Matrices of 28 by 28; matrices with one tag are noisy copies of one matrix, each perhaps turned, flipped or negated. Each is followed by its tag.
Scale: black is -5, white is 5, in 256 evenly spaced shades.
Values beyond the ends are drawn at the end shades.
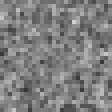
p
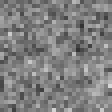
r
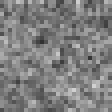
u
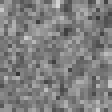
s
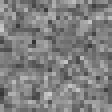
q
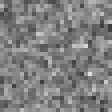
s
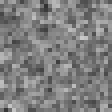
s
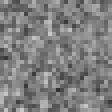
s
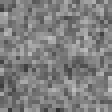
r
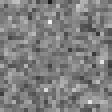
p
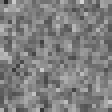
s
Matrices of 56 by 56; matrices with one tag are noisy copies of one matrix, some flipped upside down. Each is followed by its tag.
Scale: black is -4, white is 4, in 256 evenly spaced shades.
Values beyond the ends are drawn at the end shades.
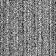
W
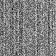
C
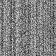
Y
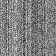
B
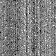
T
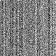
C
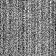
W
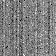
C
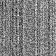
C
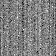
W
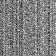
C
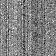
B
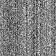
T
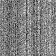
T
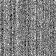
Y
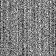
W
